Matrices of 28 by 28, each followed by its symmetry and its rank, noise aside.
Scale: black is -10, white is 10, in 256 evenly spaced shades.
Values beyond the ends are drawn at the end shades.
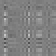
no symmetry, rank one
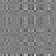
no symmetry, rank one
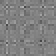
symmetric, rank two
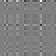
no symmetry, rank one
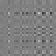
no symmetry, rank one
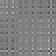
symmetric, rank one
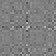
symmetric, rank two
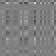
no symmetry, rank one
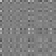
symmetric, rank one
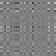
no symmetry, rank one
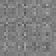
no symmetry, rank two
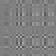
no symmetry, rank one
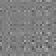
antisymmetric, rank two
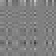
no symmetry, rank one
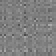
no symmetry, rank three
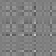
symmetric, rank one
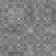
symmetric, rank three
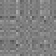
antisymmetric, rank two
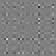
antisymmetric, rank two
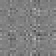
antisymmetric, rank two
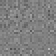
symmetric, rank three
